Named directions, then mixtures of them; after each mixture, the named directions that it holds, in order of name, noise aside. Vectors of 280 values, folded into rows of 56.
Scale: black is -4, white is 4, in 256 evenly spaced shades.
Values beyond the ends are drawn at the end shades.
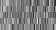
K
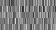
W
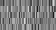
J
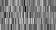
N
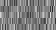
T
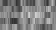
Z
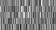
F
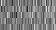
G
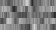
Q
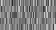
G, K, W.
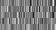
J, K, W.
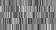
F, J, N.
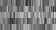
Q, W, Z.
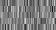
J, N, T.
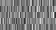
J.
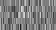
F.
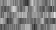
Q.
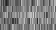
K, Z.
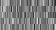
K.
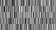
F, G, W.
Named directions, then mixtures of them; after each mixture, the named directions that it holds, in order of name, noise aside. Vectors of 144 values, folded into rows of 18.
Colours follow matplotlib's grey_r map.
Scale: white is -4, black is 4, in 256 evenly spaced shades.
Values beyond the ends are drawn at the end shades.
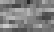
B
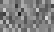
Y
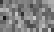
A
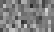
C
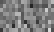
A, C.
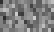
A, Y.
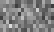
B, Y.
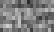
A, B, C.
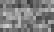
A, B, C.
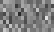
Y.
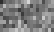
A, B, C.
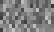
C, Y.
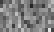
A, C.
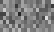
Y.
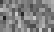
A.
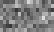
B, Y.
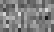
B, C, Y.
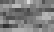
B.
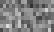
A, B, C.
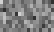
A, Y.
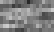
B.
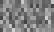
C, Y.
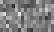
B, C, Y.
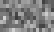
A, B, C.
